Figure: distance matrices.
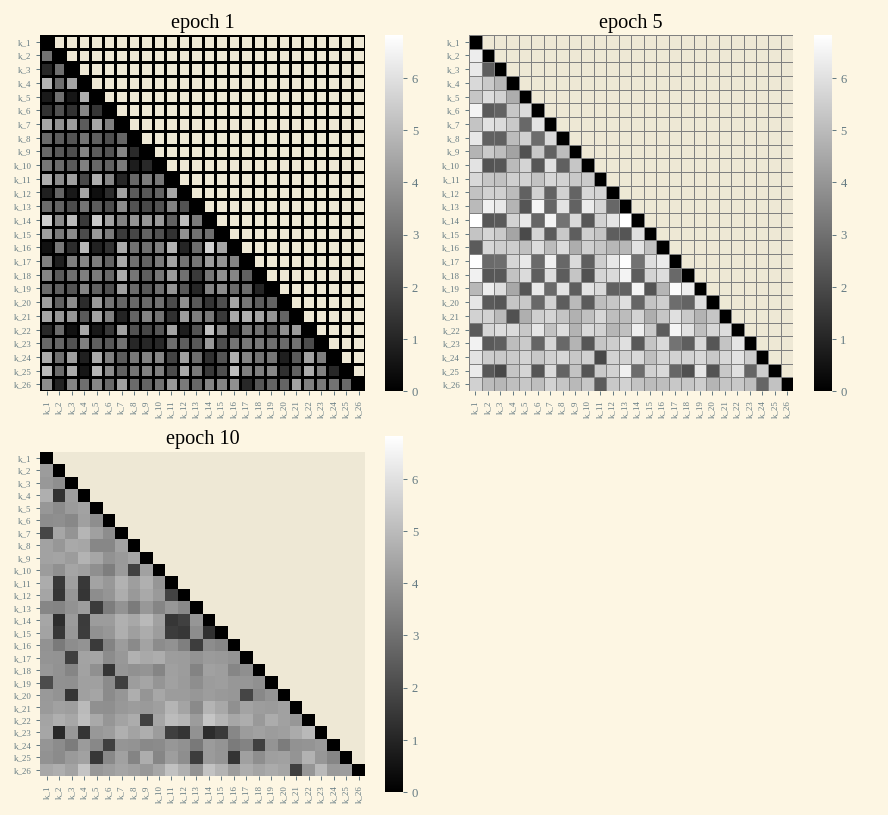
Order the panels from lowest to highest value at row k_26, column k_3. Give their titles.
epoch 1, epoch 10, epoch 5
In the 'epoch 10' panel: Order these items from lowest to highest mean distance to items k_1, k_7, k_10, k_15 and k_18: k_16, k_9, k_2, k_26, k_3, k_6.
k_6, k_2, k_16, k_3, k_9, k_26
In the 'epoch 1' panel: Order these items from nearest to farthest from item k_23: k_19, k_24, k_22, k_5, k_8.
k_8, k_22, k_5, k_19, k_24
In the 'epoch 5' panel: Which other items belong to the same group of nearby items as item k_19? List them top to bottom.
k_5, k_7, k_9, k_12, k_13, k_15
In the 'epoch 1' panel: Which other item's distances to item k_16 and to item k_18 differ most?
k_1
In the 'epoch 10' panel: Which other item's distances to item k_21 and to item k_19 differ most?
k_26
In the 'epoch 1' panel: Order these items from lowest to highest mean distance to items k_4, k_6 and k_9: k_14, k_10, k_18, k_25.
k_10, k_25, k_18, k_14
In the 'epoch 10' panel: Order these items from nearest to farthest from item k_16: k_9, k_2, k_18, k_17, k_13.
k_13, k_2, k_18, k_17, k_9
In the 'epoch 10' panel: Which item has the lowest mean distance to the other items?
k_2
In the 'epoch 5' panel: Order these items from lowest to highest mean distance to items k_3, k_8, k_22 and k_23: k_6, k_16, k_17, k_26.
k_6, k_17, k_16, k_26
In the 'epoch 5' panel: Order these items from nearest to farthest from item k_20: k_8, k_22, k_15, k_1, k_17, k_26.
k_8, k_17, k_26, k_15, k_22, k_1
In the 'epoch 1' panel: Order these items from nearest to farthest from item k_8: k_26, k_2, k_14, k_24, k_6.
k_6, k_2, k_26, k_24, k_14
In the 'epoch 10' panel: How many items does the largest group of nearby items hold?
7
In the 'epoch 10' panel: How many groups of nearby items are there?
8
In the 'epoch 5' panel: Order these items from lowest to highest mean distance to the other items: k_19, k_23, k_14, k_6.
k_23, k_6, k_14, k_19
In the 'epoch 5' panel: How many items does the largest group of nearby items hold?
11
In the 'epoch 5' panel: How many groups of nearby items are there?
5
